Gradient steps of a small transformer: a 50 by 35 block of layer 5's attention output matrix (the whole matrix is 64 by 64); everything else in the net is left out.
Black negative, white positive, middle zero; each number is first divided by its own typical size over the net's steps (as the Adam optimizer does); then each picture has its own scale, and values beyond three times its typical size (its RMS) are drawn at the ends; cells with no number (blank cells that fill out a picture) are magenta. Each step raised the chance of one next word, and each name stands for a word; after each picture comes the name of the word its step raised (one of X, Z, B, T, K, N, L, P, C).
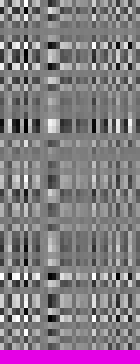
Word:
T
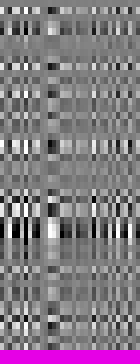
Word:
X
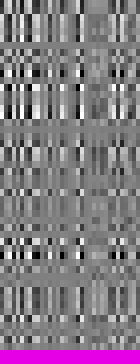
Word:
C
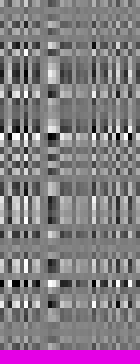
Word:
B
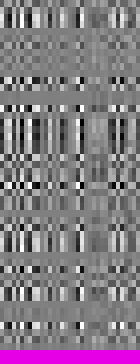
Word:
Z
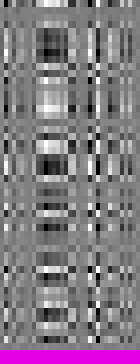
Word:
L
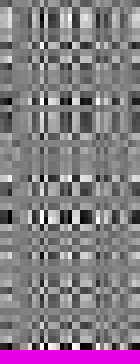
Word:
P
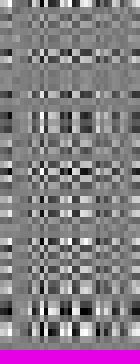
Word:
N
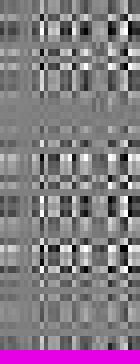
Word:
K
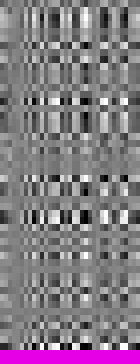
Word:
P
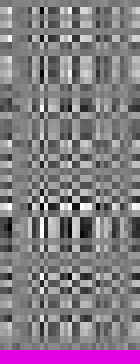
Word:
X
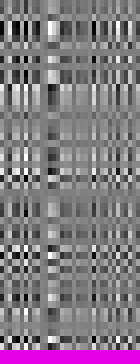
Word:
K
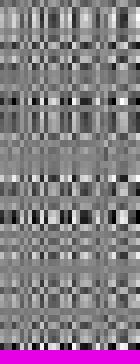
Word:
P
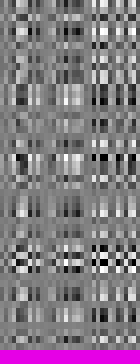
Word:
K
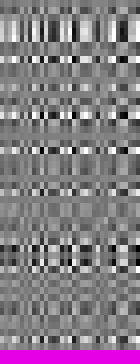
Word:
C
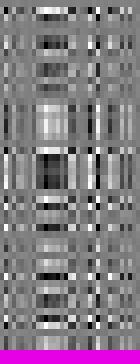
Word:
T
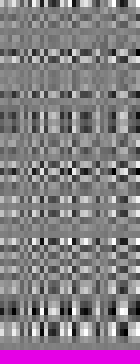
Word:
N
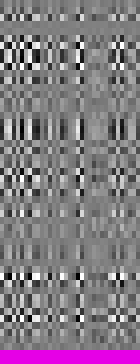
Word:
T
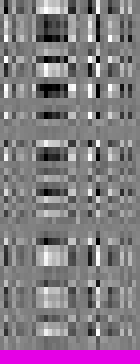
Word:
C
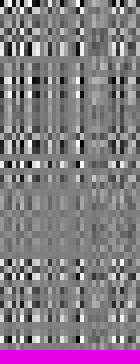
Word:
L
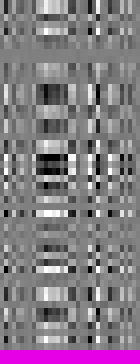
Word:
K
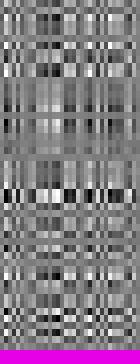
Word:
T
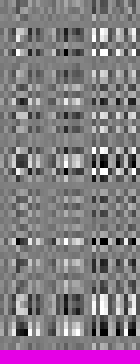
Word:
N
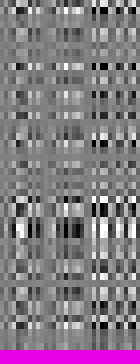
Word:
X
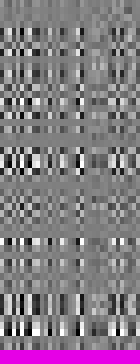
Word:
N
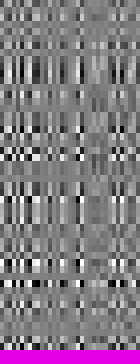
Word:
B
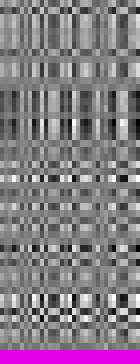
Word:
T
